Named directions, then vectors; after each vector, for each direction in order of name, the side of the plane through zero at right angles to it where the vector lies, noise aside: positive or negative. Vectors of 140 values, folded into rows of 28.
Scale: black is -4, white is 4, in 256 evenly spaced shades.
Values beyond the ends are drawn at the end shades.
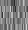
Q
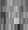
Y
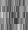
negative, negative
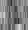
positive, negative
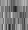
positive, negative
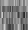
negative, negative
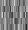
negative, negative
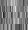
negative, positive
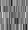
negative, negative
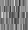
negative, negative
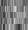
negative, positive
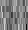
negative, negative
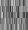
negative, negative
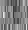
positive, negative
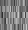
positive, positive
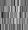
positive, positive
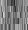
positive, negative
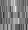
negative, positive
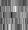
negative, positive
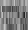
negative, negative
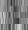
positive, negative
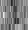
positive, negative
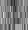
positive, negative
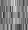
negative, positive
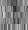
positive, negative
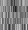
positive, negative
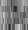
positive, negative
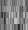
positive, positive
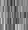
positive, negative
